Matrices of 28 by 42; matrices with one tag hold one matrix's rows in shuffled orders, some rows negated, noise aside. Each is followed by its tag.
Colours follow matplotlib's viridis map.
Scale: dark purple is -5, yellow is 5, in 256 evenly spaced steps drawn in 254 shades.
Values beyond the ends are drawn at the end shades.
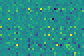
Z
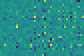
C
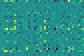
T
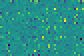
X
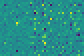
C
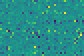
X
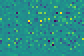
Z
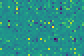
Z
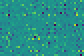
X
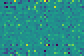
T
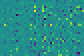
C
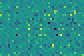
Z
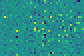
C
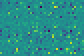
Z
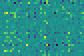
T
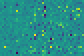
C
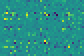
T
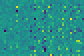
C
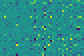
C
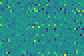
X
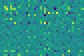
T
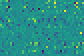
X
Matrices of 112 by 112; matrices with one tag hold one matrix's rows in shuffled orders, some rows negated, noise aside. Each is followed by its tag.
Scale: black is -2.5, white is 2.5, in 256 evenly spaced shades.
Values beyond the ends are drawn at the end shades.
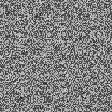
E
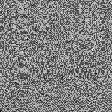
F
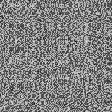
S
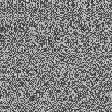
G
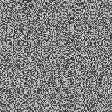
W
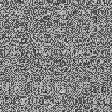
E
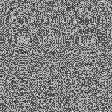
F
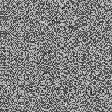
G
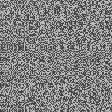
G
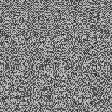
E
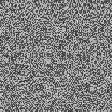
E
